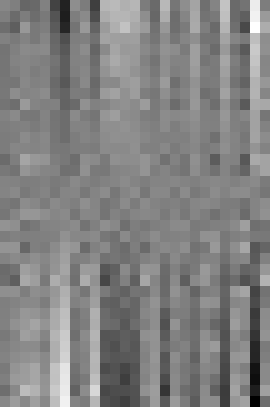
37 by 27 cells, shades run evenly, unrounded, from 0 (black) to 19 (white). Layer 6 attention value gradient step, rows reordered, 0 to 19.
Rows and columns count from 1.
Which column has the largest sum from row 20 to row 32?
7
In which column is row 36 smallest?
26
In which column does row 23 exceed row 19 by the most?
25
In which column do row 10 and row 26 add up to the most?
27
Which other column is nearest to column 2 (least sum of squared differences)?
24
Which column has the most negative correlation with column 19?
3
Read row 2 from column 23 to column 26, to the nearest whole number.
14 8 7 18
